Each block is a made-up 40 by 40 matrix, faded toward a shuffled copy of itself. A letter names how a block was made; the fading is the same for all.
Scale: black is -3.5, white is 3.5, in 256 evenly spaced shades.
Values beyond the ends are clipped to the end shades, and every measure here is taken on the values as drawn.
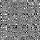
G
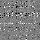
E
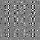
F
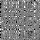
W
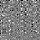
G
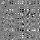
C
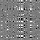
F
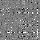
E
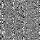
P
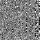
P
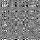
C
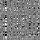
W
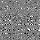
E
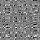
C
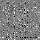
E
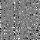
E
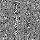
P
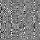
W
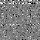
E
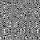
G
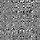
G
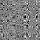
G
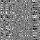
W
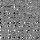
E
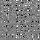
E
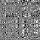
G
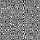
W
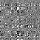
G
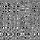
C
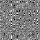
W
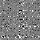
E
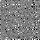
E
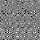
C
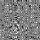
G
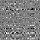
C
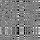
F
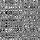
G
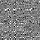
G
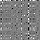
F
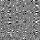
W
